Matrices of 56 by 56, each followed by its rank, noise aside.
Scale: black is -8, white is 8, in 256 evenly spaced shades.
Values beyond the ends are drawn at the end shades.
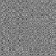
four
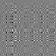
two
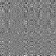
three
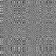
two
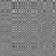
one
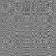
four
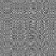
three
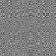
three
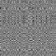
four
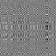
two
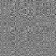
four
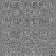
four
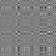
one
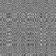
two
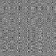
three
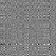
two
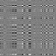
one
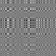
one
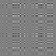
one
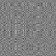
three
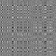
one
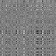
two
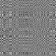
two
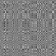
two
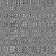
four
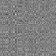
three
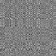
three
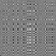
one
